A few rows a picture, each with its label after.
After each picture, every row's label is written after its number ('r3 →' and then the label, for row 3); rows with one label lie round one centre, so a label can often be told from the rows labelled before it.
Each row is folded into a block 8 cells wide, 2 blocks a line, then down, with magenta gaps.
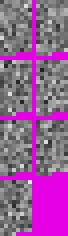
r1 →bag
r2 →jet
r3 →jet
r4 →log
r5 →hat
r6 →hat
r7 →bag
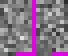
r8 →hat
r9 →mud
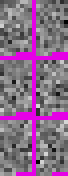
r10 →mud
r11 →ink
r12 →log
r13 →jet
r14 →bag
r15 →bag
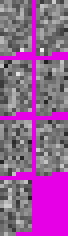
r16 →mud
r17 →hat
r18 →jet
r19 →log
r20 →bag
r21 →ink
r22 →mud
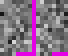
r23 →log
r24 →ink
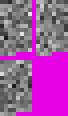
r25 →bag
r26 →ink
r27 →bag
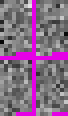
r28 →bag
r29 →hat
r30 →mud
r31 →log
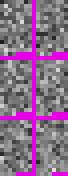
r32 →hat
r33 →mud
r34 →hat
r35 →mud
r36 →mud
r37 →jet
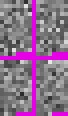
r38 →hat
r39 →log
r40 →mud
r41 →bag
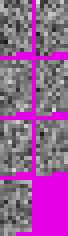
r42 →jet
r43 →jet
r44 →mud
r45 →bag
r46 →hat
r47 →log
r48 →jet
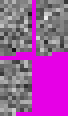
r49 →mud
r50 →mud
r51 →log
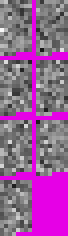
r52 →ink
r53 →bag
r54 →ink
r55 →mud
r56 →hat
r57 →hat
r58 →jet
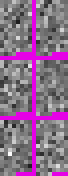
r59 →bag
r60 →mud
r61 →jet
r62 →ink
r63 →jet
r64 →mud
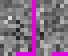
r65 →mud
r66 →bag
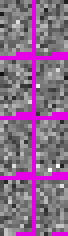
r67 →log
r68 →ink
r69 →log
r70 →mud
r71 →ink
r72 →hat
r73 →hat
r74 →hat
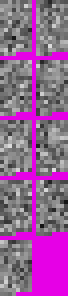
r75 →hat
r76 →ink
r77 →bag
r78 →jet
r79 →ink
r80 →jet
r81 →log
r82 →ink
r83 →ink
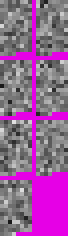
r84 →mud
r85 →jet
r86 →log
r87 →jet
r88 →bag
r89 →hat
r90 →mud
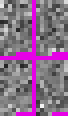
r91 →jet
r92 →bag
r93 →jet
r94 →bag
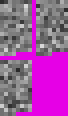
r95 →hat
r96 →log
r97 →hat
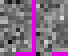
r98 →log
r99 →jet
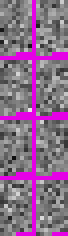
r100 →bag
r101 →jet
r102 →jet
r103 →log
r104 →log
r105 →ink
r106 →jet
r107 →ink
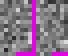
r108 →log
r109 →ink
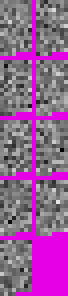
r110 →hat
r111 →jet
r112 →jet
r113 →log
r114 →hat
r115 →log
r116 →log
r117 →jet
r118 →hat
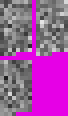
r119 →jet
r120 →bag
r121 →ink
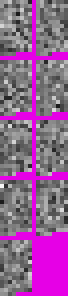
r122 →mud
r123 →ink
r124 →bag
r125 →bag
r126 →jet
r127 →jet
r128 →jet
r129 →mud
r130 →log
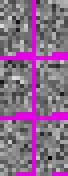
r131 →mud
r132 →bag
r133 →jet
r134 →jet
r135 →hat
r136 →log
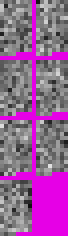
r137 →jet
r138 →hat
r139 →hat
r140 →mud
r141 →jet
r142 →ink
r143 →ink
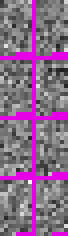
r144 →bag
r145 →bag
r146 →ink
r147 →ink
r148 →log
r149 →hat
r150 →bag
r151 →mud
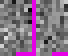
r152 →ink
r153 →log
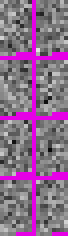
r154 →mud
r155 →log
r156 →ink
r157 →log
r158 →hat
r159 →bag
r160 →hat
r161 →log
